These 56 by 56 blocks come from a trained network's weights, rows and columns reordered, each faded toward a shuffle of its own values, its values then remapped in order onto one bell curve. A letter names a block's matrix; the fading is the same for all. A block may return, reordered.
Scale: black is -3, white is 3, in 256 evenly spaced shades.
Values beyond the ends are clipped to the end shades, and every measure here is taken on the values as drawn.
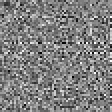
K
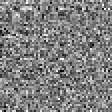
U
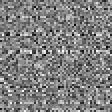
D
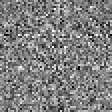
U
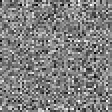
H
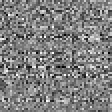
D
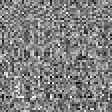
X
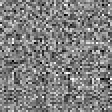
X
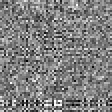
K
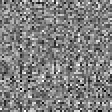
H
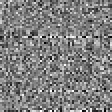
X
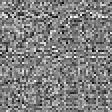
U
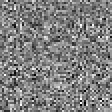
H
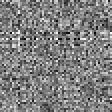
K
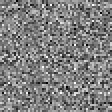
U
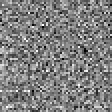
X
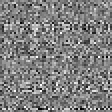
D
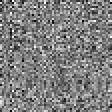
H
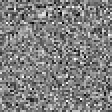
U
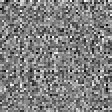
U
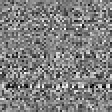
D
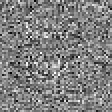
H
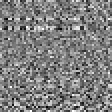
D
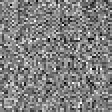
X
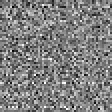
U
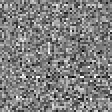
U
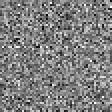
U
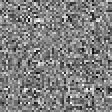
H
